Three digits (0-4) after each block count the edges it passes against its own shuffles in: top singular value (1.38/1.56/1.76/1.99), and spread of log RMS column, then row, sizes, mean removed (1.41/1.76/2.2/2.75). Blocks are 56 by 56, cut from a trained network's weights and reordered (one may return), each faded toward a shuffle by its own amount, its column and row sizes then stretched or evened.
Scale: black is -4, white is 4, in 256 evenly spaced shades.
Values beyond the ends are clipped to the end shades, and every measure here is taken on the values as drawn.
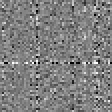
3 3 1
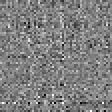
3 1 2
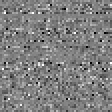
0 0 4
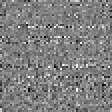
2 1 4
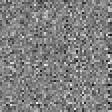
2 3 1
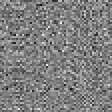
4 1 2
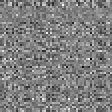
4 0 4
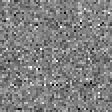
1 0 2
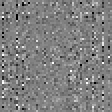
2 4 2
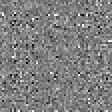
1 3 2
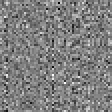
3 3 1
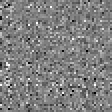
0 3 2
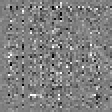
1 4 3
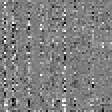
3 4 2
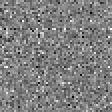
0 1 2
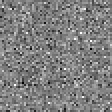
0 0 2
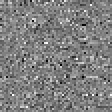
0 1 3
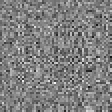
4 2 3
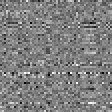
4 0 4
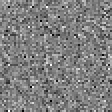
1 2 2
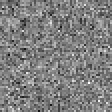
3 1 0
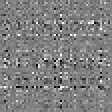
3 3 4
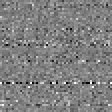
2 0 3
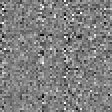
1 3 1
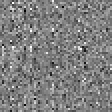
2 3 0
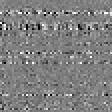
3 1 4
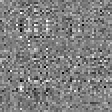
3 2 3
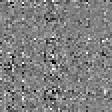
2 3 3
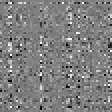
1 4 4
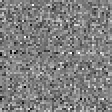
0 0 3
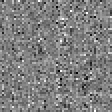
0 3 0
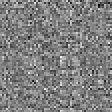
3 1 1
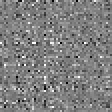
1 3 4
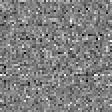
0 1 2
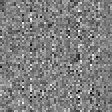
2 3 1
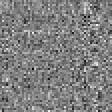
3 3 1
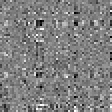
4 3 3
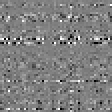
4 2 4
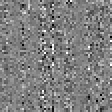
1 4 0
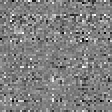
0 2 4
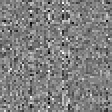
3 3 1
